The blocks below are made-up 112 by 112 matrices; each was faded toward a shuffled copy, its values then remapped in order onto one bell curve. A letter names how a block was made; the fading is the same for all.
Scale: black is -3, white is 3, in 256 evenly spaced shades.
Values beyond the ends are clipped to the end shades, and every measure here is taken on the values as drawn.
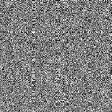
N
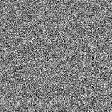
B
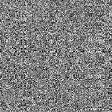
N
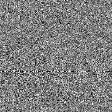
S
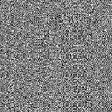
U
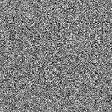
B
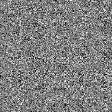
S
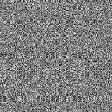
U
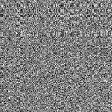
U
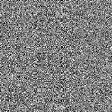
N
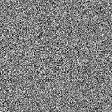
B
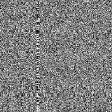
N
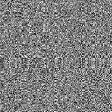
U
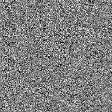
S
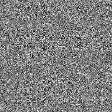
S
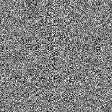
N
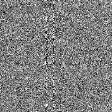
S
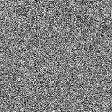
B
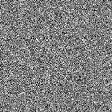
B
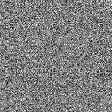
B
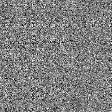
S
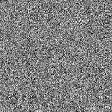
B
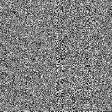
S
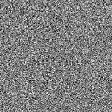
B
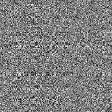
N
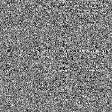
S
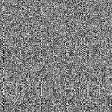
N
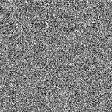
B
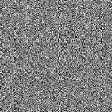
N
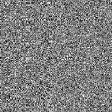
N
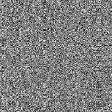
N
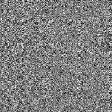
N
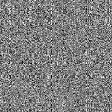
N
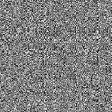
N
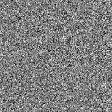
B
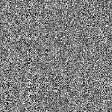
S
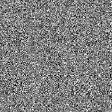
S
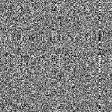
N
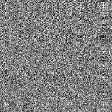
N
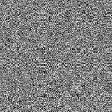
U
